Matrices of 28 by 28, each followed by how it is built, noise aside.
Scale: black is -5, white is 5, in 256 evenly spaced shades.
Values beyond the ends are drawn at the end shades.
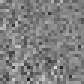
lower triangular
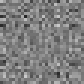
low rank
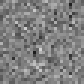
uneven columns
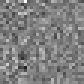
low rank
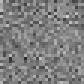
low rank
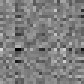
low rank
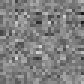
low rank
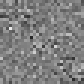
block diagonal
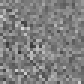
lower triangular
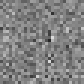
low rank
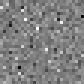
sparse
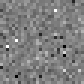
sparse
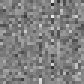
uneven columns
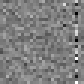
uneven columns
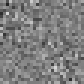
block diagonal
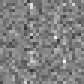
uneven columns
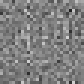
low rank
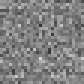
repeating columns
